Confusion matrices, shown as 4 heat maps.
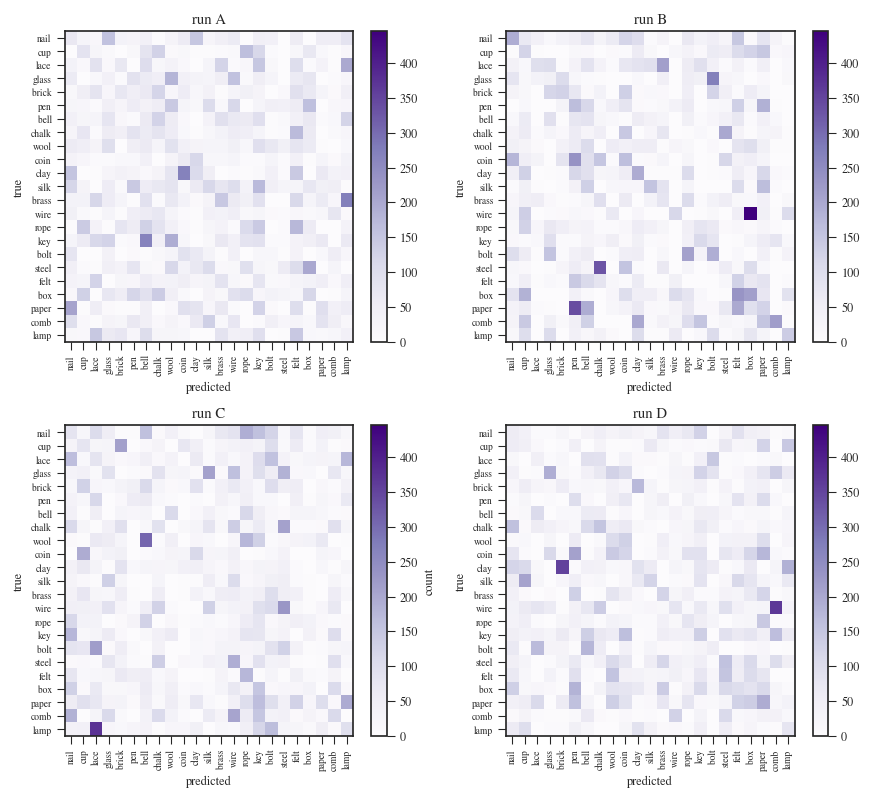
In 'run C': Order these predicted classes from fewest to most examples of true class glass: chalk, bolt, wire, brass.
brass, bolt, chalk, wire
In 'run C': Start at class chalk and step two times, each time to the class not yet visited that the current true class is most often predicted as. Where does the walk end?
wire
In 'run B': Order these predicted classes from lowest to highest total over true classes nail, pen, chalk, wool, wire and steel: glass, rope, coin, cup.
glass, rope, cup, coin
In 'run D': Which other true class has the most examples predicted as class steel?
felt
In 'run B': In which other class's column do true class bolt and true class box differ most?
felt
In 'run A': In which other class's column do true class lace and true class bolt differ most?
lamp
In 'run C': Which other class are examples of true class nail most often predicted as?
rope
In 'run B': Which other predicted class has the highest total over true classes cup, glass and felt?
bolt
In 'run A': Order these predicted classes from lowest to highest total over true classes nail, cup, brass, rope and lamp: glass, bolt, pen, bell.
bolt, pen, glass, bell
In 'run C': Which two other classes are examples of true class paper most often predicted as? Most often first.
lamp, key
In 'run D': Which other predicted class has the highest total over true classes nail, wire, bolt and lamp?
comb
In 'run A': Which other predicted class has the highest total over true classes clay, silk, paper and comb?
nail
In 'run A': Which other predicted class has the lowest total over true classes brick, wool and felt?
comb
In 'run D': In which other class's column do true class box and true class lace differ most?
pen
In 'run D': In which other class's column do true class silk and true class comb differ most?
cup
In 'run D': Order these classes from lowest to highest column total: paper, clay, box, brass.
clay, brass, box, paper
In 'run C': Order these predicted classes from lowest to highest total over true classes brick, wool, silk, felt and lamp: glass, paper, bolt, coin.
coin, paper, glass, bolt
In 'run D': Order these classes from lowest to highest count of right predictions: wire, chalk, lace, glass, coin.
lace, wire, coin, chalk, glass
